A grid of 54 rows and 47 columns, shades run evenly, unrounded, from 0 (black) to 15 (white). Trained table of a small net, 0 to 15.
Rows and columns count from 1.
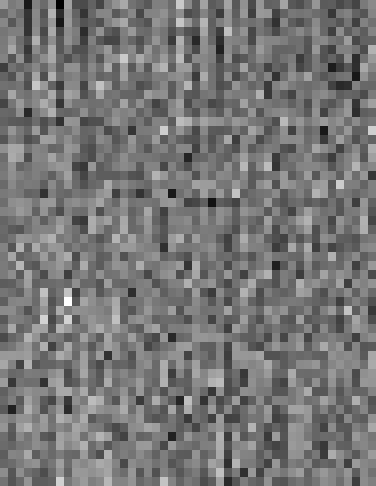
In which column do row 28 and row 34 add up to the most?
9
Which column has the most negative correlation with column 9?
27
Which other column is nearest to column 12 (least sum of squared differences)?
46
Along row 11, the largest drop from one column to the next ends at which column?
34
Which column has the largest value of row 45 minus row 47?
24
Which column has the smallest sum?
35
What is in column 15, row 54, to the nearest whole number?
8
